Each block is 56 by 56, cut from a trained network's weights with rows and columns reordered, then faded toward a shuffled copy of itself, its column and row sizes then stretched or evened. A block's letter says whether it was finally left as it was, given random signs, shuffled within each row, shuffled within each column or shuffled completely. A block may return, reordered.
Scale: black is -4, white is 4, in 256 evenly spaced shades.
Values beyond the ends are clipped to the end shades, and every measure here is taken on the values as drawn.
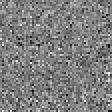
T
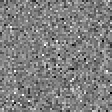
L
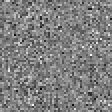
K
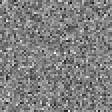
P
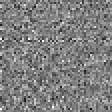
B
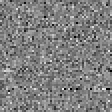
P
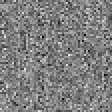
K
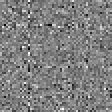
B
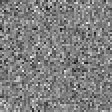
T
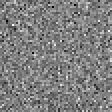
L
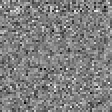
P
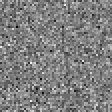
P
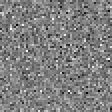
P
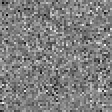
T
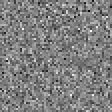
L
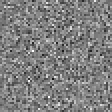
K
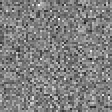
B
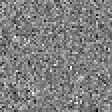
K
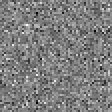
T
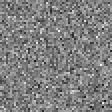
L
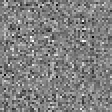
T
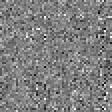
T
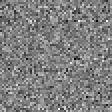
P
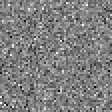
L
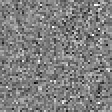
K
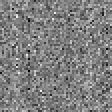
K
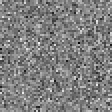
K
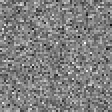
L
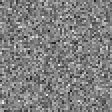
L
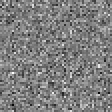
T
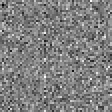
K
